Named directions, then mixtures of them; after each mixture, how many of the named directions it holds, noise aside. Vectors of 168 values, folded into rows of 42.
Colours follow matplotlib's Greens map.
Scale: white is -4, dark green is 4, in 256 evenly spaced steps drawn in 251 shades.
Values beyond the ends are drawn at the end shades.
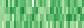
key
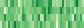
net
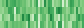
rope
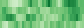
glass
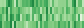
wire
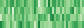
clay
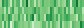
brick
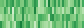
one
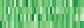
four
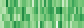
three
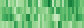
two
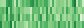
one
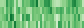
four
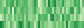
one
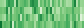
two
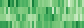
four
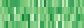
one
